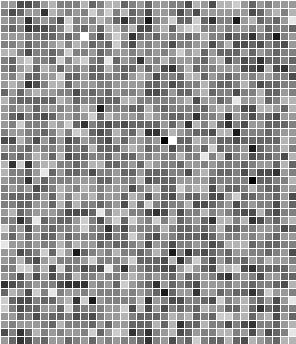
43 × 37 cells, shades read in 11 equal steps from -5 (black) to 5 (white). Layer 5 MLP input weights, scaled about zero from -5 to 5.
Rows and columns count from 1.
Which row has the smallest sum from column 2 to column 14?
36
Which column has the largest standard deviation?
22
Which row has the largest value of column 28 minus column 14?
29
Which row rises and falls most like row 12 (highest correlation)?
27
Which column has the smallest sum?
32
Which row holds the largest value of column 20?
28
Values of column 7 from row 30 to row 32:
-1 0 -1
